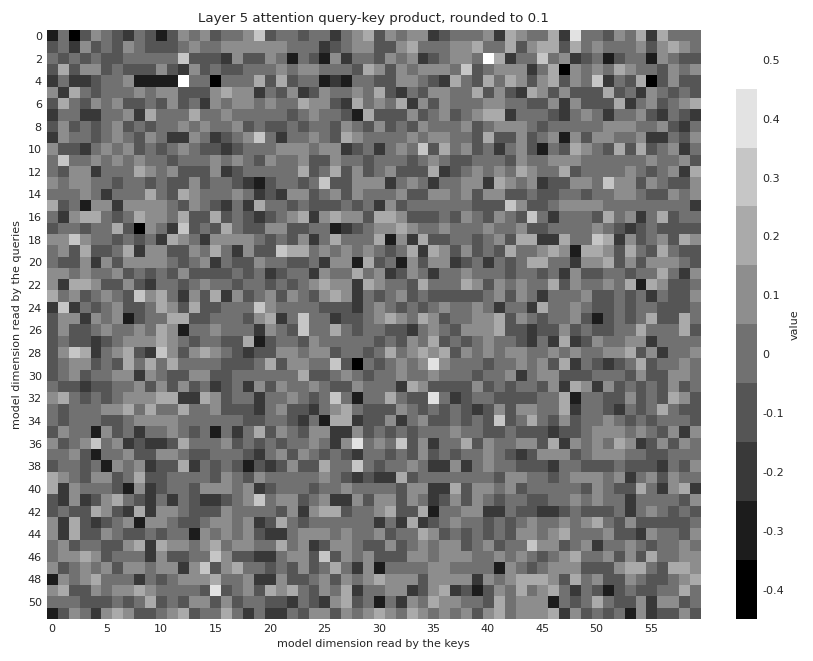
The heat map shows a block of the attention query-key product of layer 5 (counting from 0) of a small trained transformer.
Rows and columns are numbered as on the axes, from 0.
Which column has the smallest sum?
55
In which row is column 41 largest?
34
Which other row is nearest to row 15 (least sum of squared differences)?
39
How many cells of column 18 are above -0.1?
32
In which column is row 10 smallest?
45
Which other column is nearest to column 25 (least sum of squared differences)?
22
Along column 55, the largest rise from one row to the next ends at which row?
5
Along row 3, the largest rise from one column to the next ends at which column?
48
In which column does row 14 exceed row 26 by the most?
12
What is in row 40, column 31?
0
